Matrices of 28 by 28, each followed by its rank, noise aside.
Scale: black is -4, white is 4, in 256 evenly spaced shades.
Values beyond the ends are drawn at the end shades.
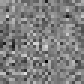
four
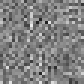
six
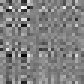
two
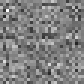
six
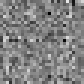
six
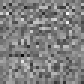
six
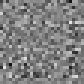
six
